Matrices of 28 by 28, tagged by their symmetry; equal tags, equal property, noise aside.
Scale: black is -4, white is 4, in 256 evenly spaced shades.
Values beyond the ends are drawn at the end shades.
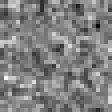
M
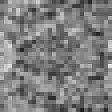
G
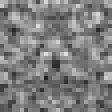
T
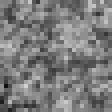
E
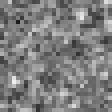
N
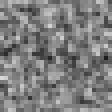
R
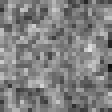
G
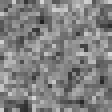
N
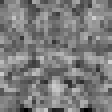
T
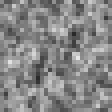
R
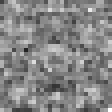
T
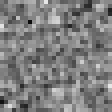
R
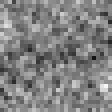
R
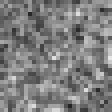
N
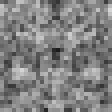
T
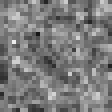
E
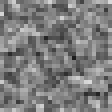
R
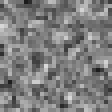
M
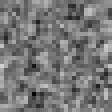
R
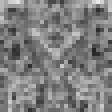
T
